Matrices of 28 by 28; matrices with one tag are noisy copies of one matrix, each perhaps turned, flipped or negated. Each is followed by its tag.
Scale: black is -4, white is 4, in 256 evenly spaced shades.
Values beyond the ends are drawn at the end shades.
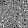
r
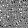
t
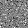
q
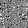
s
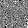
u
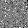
u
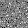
t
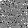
u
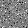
q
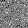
t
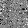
s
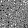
r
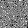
u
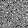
t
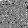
u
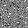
q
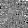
u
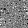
s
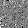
u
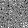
r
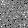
r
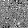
s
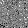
r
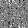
s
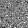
t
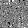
s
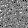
t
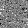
s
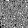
u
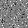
q
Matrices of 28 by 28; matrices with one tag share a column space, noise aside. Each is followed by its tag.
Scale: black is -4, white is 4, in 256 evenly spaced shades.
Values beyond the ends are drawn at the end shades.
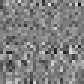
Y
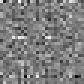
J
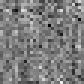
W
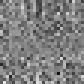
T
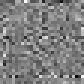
J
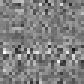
Y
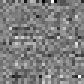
J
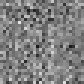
W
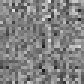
W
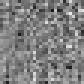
W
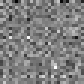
J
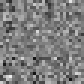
T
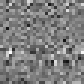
Y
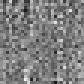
W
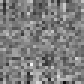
T
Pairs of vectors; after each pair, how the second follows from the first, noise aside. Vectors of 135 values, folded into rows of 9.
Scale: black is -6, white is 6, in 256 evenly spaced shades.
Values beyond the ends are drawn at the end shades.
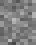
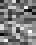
wrapped around, scaled up.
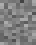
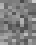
sign-scrambled.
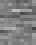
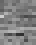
reversed, negated.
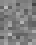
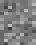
sign-scrambled.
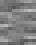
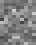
shuffled.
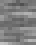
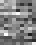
wrapped around, scaled up.
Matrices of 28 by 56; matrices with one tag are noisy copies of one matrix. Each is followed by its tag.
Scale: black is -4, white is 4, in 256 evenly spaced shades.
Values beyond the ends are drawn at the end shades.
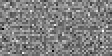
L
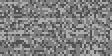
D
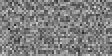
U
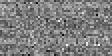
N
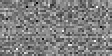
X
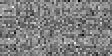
N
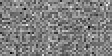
L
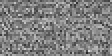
D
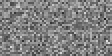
L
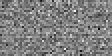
X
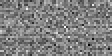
X
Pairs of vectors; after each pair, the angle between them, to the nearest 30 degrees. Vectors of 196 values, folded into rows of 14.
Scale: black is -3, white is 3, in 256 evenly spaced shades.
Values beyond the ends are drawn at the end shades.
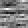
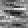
60 degrees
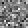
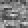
60 degrees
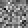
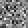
120 degrees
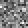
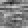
90 degrees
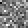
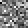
30 degrees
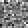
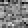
150 degrees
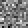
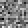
150 degrees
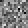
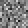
60 degrees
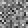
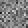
150 degrees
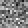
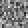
90 degrees
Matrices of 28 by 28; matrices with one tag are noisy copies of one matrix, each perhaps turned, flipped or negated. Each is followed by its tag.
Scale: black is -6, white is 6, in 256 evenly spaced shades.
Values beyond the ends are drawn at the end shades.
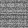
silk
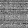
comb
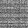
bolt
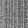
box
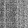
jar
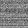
comb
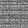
bolt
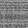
comb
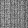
box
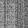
jar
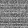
bolt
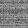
comb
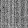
silk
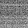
jar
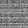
bolt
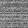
silk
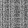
comb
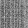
box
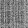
box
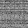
comb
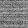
silk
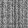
silk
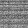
bolt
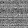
comb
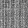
bolt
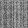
silk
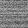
silk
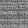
bolt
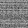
comb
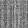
silk
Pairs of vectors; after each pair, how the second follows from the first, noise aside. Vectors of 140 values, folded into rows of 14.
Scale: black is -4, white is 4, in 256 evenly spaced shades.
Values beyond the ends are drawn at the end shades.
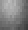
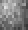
copied.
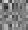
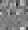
reversed, partly zeroed.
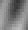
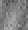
reversed, negated, shrunk.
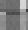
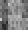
reversed, negated.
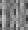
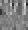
reversed, partly zeroed.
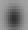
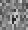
sign-scrambled.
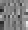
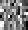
negated, scaled up.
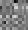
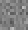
reversed, negated, shrunk.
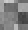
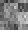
negated.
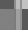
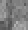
reversed, negated, shrunk.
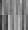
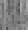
reversed, negated, shrunk.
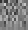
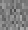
reversed, negated, shrunk.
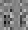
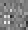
negated, partly zeroed.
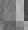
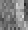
copied.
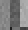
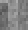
reversed, negated, shrunk.
